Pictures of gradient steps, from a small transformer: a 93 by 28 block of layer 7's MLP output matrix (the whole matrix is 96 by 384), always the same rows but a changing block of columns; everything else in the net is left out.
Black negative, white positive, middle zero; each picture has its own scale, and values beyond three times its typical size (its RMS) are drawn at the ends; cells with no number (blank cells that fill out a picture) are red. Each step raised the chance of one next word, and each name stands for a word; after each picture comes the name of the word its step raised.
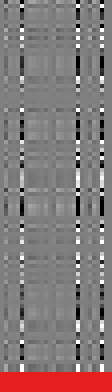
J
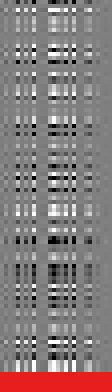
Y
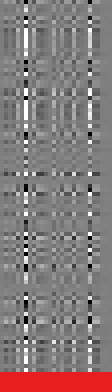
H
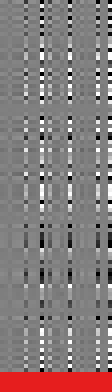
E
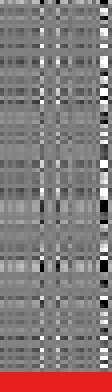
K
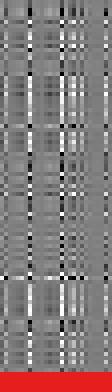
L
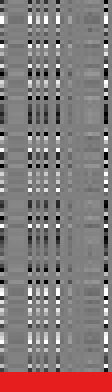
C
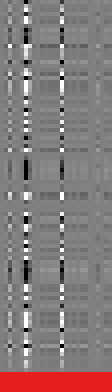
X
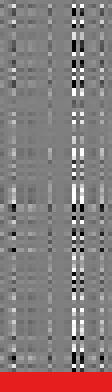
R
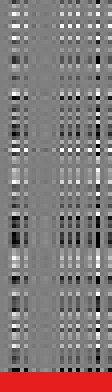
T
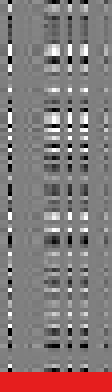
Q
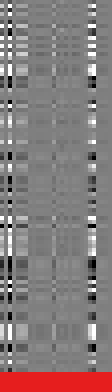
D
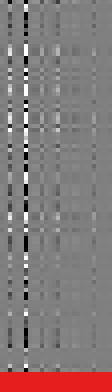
Q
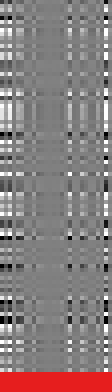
H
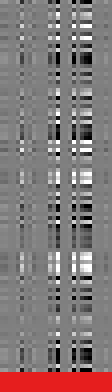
T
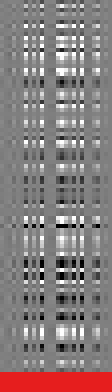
D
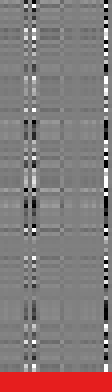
J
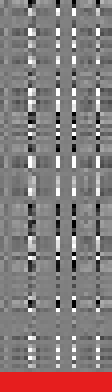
K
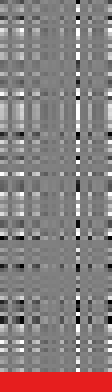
H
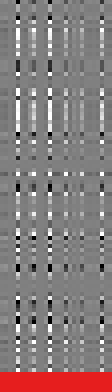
H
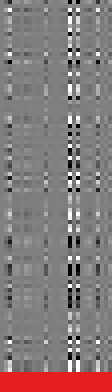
Y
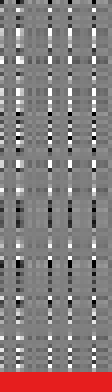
K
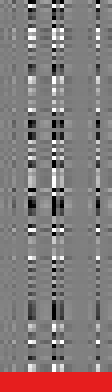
J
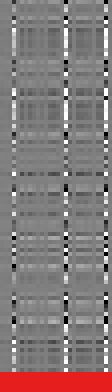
H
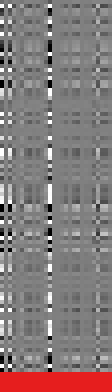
R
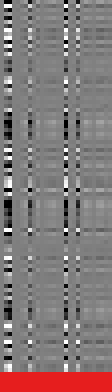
J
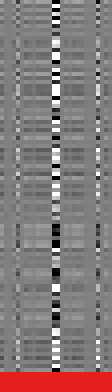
E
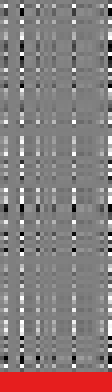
R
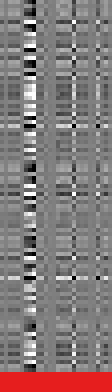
L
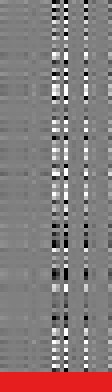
E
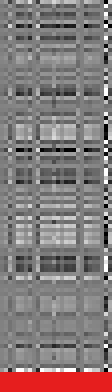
T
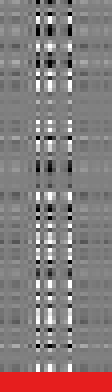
X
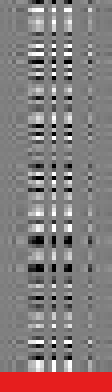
Y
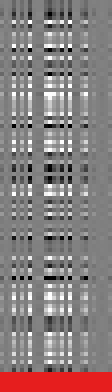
L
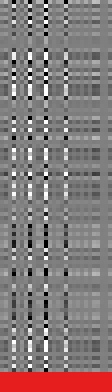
E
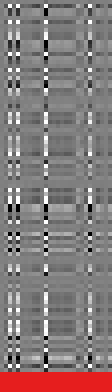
R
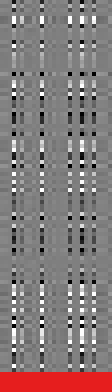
C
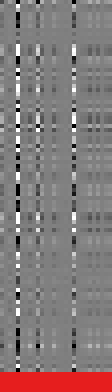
Q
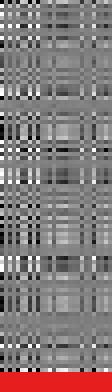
T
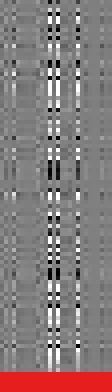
X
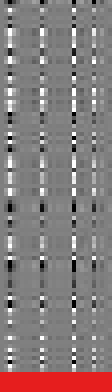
K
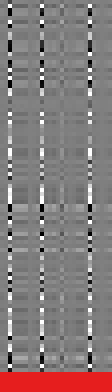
R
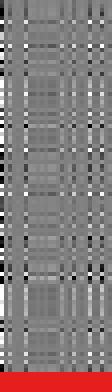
L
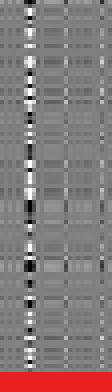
K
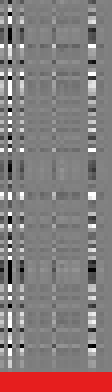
X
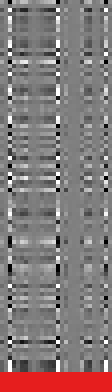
Y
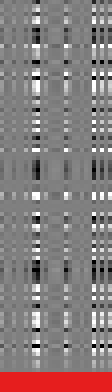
X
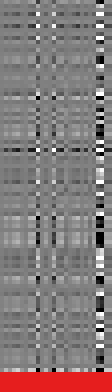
T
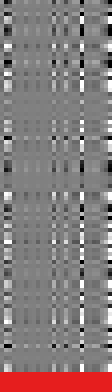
X
